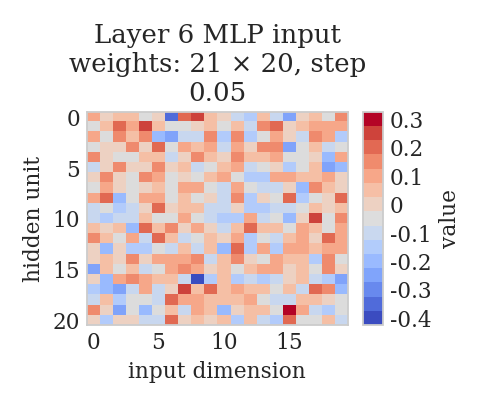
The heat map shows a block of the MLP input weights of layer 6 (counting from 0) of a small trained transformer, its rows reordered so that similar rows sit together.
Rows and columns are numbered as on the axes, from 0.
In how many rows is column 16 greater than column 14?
10
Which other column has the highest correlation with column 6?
12
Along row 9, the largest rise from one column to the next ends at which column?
5
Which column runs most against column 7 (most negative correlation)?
0
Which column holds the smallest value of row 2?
6
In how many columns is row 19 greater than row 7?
8
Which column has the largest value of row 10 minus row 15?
17
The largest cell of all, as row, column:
19, 15
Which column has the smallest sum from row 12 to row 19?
2
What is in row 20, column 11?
-0.15
